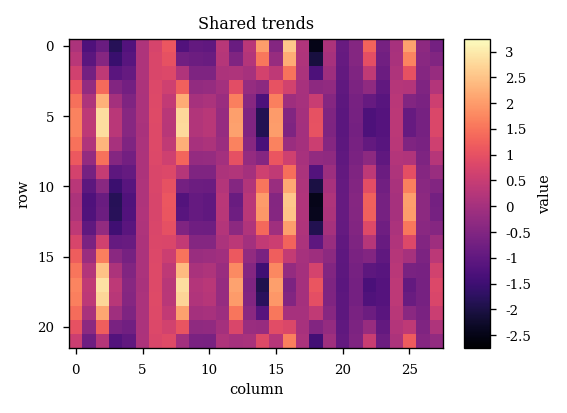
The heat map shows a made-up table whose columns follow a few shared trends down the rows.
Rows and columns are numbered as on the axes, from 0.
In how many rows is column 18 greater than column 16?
8
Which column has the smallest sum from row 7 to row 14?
18
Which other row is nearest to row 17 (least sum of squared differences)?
6
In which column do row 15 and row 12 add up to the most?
16
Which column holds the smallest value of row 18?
14
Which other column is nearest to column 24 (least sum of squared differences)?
5
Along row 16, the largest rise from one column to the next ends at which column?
15
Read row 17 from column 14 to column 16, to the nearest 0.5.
-2 2 -0.5
